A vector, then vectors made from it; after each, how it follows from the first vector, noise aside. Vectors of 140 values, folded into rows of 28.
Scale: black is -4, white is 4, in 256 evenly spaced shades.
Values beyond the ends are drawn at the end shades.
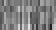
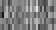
wrapped around.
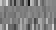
wrapped around, partly zeroed.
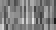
wrapped around.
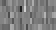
wrapped around, partly zeroed.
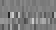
wrapped around, partly zeroed.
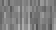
shrunk.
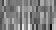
copied.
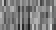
negated.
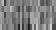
negated.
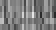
wrapped around.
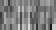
copied.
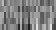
negated.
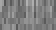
reversed, shrunk.
